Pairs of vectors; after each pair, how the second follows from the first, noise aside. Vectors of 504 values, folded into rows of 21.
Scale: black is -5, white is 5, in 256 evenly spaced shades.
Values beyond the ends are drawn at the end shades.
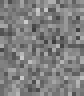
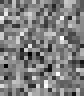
reversed, scaled up.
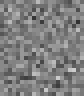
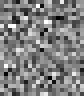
reversed, scaled up.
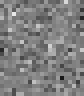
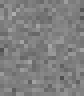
shrunk.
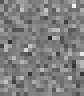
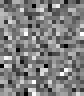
wrapped around, scaled up.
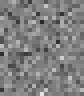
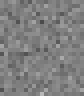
shrunk.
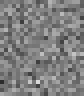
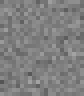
shrunk.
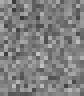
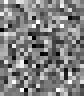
wrapped around, scaled up.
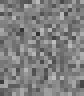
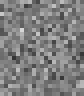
negated.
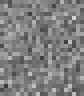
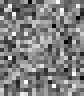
wrapped around, scaled up.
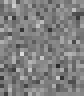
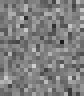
reversed, negated.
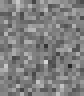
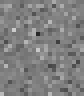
reversed, negated, partly zeroed.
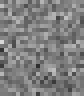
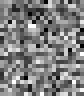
reversed, scaled up.
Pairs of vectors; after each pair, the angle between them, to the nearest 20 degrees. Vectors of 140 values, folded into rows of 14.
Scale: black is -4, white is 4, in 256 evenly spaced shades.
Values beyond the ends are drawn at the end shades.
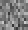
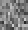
160 degrees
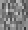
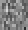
20 degrees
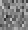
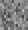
80 degrees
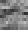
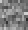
140 degrees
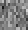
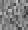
80 degrees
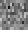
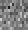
40 degrees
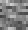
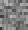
40 degrees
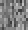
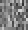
160 degrees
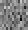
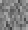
80 degrees
